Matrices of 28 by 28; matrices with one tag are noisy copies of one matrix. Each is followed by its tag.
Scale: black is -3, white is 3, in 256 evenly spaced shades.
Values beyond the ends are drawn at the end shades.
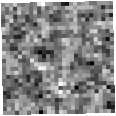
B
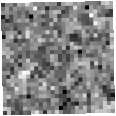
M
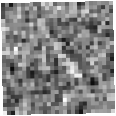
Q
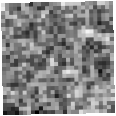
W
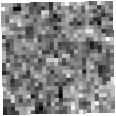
W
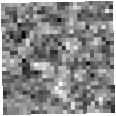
B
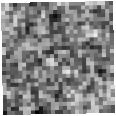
W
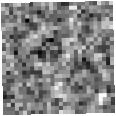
B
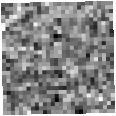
Q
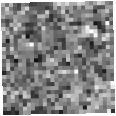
W
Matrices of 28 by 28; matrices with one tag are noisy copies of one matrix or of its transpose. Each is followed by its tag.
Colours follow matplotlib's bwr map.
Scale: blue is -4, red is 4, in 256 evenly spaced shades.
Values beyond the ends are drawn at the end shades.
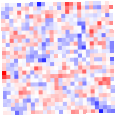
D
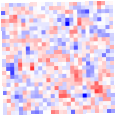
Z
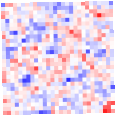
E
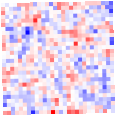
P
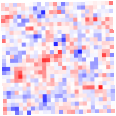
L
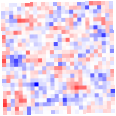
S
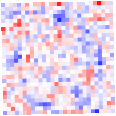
S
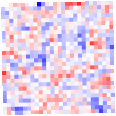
D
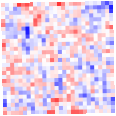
P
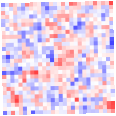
E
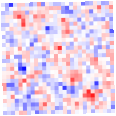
Z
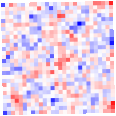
E
